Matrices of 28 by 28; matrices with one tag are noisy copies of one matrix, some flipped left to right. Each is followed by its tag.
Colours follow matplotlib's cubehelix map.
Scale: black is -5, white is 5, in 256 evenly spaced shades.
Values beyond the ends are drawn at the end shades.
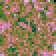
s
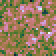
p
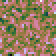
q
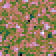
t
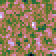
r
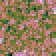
q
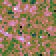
p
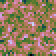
r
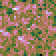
p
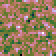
t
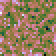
q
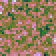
q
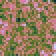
s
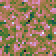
t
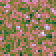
t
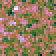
p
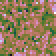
q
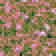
t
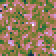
r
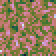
r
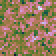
p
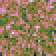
t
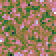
q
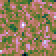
r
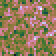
p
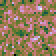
p
